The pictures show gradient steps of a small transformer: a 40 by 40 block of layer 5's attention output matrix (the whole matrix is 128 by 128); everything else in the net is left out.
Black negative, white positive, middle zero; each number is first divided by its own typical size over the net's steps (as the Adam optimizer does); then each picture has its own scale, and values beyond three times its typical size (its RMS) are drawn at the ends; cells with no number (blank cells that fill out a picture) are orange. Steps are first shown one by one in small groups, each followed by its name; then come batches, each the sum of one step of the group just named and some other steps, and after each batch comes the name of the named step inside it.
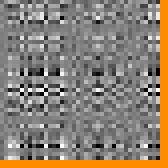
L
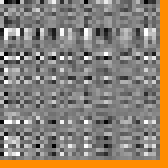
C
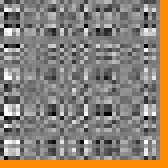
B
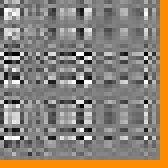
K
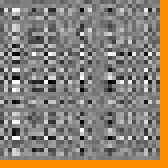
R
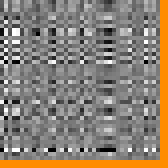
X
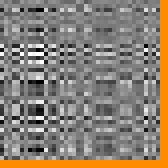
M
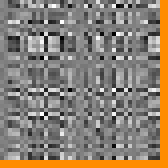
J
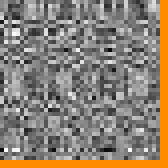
X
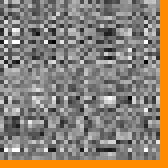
X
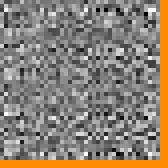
B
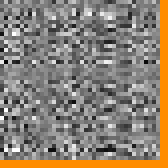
X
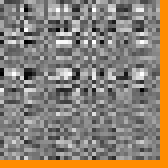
C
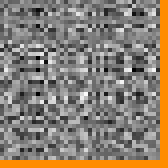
M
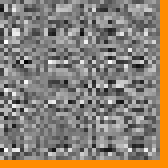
X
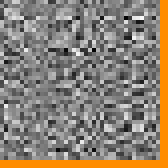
K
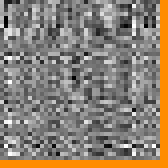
C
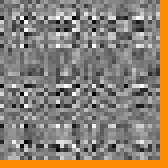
L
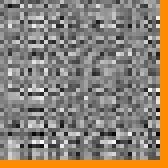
L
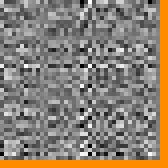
B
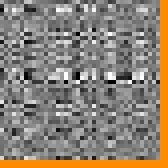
R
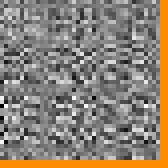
K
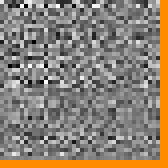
R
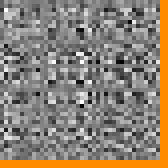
K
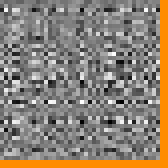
R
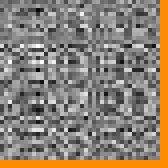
M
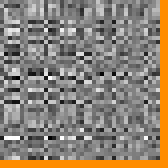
K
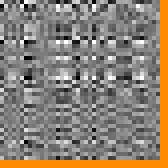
L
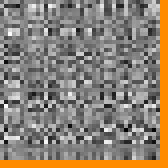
K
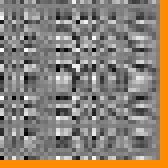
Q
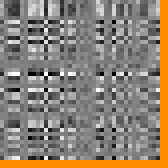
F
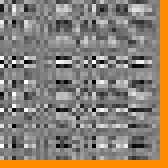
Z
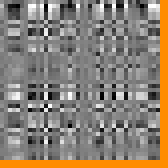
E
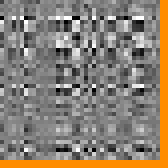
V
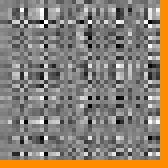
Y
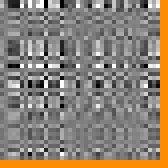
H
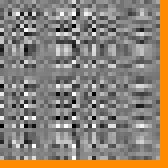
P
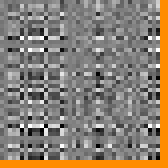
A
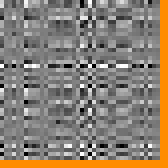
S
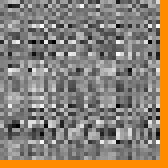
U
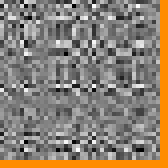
V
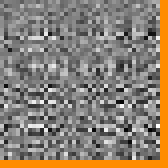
A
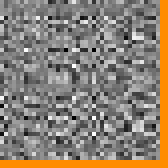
Q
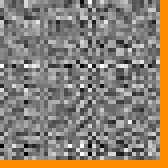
S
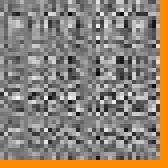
F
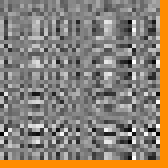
A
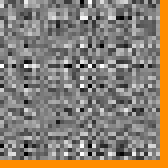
S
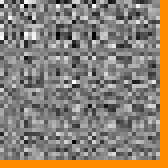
Y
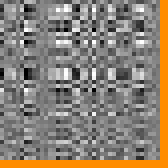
V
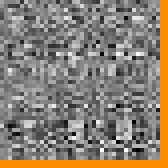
U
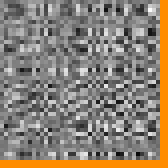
E
